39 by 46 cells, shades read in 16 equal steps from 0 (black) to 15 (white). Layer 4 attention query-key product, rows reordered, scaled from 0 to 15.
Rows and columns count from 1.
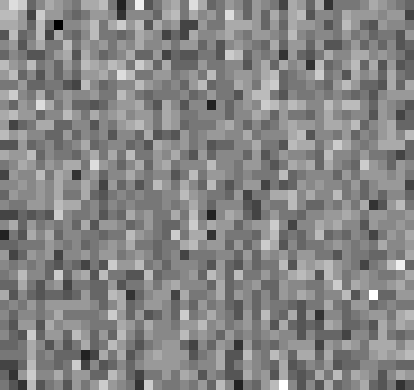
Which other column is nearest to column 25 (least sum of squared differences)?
17
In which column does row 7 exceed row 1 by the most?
14
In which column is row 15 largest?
38
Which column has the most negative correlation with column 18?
30
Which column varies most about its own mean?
2
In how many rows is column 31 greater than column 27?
18
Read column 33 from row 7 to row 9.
8 7 7
